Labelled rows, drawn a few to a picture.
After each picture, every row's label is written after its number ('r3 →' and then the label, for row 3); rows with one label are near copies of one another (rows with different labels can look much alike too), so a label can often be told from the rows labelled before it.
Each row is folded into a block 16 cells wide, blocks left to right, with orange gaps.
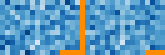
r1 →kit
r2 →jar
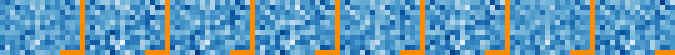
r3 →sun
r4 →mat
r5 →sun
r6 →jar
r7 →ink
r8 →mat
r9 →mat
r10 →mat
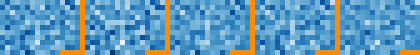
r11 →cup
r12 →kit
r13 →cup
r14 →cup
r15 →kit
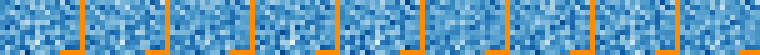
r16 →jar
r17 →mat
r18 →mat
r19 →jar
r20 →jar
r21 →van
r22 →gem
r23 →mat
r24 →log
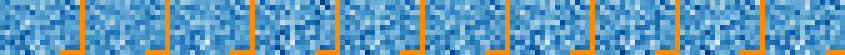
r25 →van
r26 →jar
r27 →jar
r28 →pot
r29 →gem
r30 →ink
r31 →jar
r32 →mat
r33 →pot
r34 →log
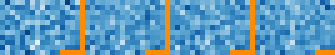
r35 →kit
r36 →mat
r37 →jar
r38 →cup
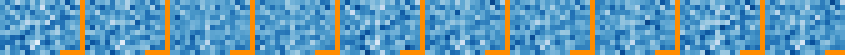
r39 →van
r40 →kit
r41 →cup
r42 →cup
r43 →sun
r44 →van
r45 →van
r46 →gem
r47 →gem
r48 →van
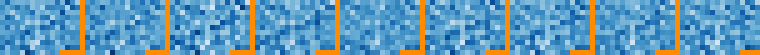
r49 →gem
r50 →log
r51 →log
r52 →van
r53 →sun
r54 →gem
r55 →jar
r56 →mat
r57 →jar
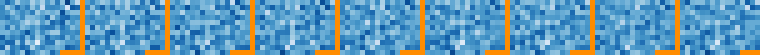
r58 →mat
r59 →mat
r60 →jar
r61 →cup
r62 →sun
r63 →sun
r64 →sun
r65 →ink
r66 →kit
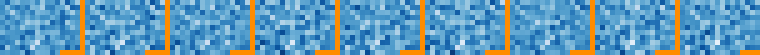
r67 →gem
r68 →jar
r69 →kit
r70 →kit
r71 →jar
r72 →kit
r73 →gem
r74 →mat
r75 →jar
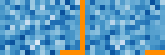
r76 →van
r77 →van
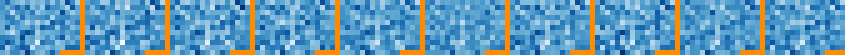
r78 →cup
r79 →mat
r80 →cup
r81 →gem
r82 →pot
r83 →sun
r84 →cup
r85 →mat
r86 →ink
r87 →gem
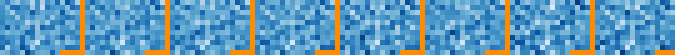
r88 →pot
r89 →mat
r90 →van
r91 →kit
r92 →cup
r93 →mat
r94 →log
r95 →ink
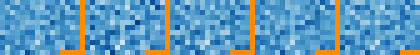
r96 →gem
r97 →log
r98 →jar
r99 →gem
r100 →kit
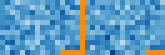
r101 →jar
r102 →sun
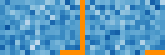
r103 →ink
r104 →cup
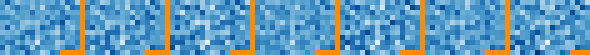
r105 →mat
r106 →jar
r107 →van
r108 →sun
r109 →log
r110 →pot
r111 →kit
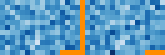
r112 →jar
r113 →gem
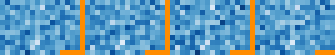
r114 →log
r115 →log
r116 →log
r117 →gem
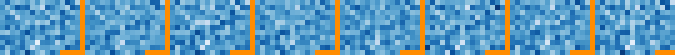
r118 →kit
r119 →cup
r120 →kit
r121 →jar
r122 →pot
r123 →ink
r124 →log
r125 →cup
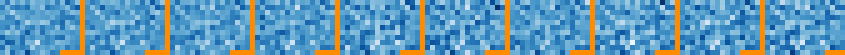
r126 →kit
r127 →jar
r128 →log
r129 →log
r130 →cup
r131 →log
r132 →pot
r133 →mat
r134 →van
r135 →jar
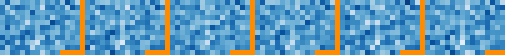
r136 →log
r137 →sun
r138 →gem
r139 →log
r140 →van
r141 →mat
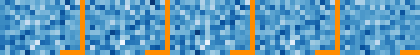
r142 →van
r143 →mat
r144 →mat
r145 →mat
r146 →sun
